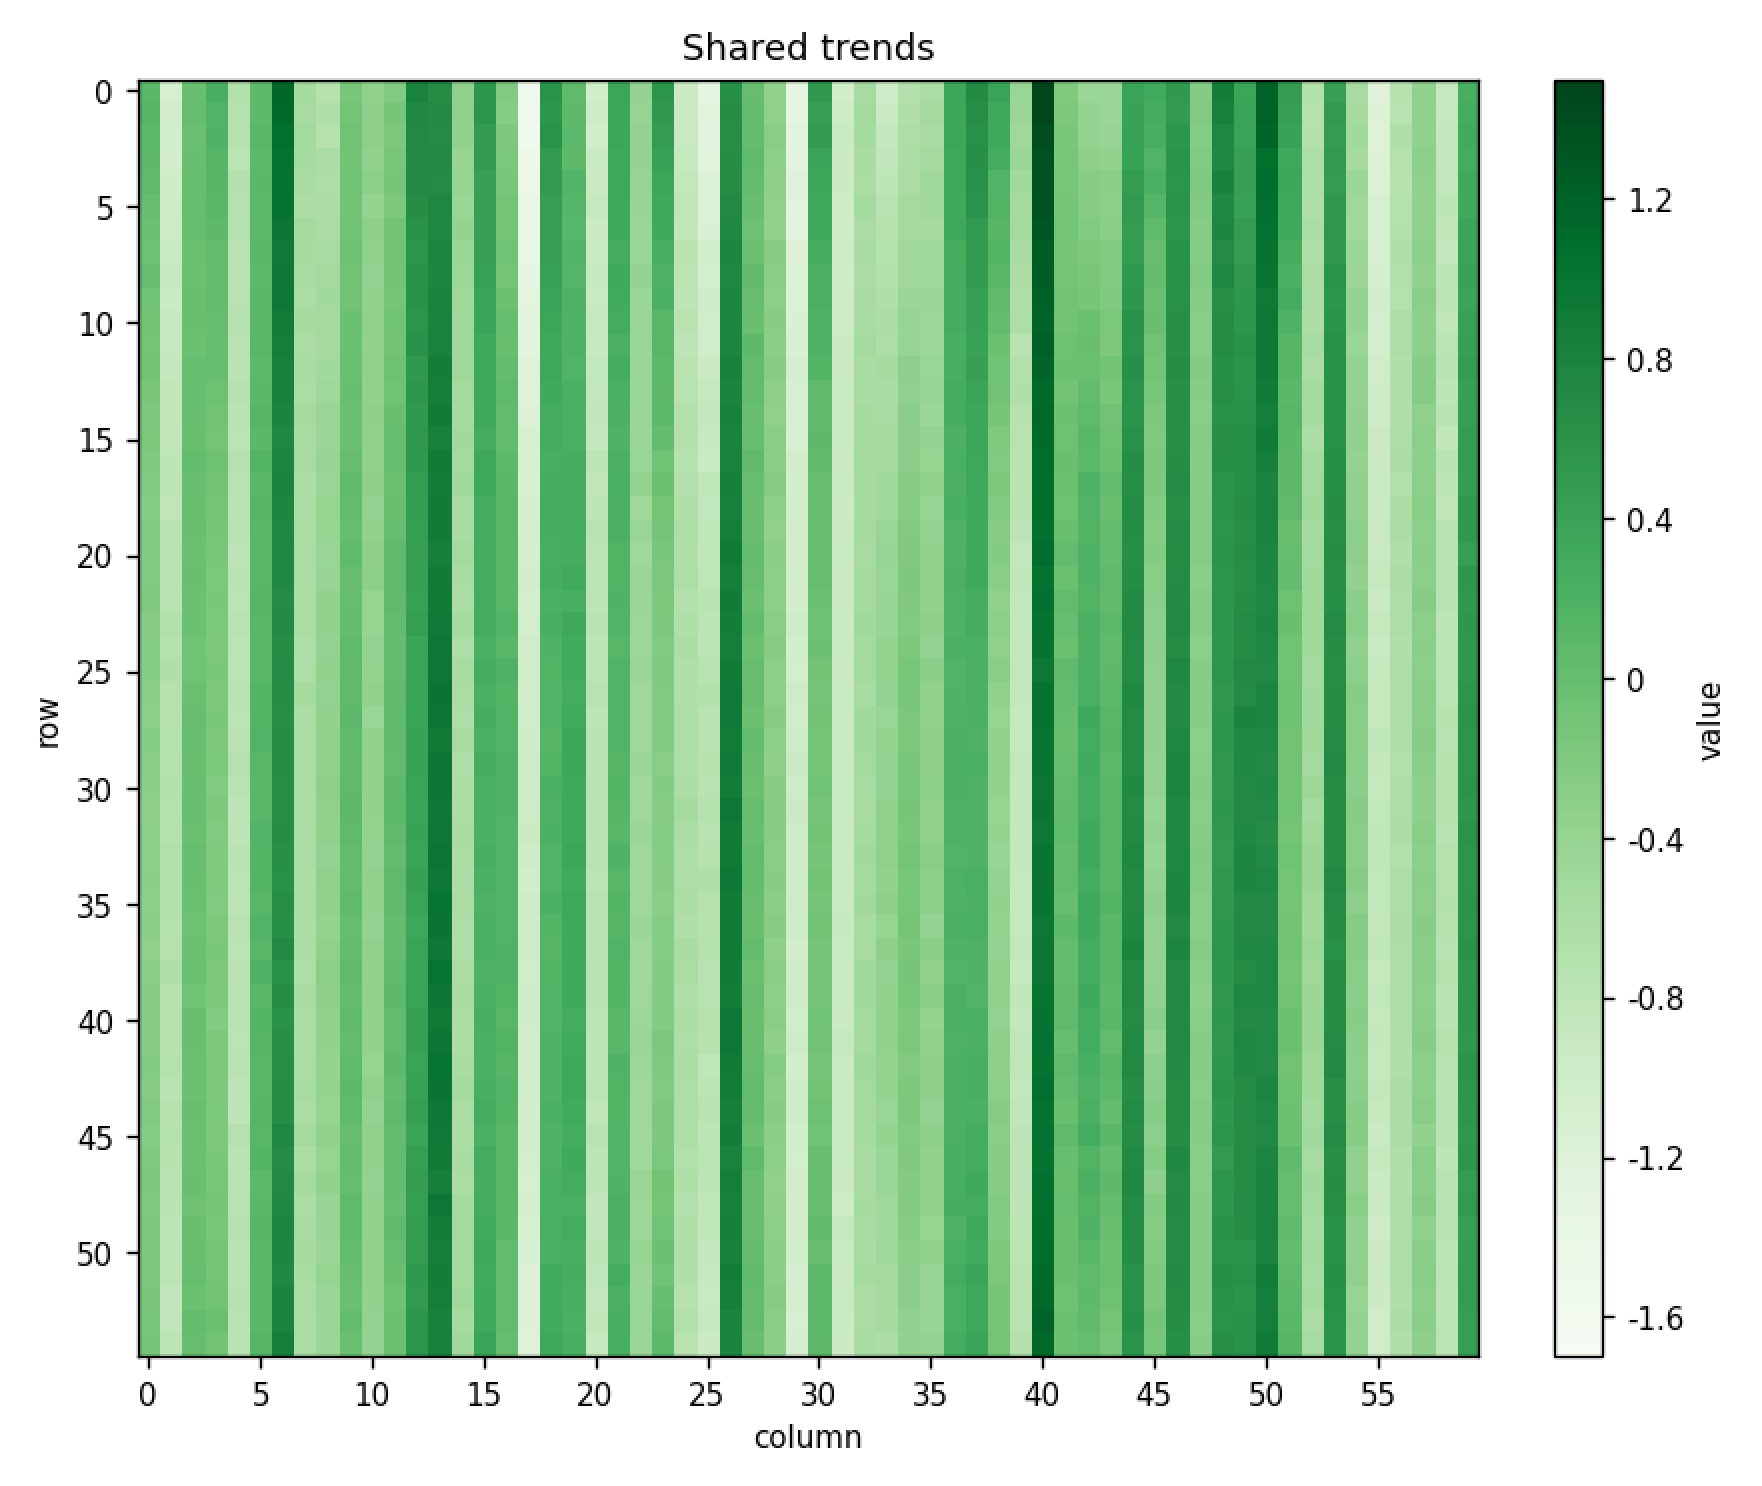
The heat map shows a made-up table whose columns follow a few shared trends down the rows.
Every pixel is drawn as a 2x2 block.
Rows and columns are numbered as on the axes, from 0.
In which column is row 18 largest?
40
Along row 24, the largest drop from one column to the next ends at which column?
14
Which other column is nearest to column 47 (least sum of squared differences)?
28
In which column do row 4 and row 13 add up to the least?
17
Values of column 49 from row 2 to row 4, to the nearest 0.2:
0.4 0.4 0.4
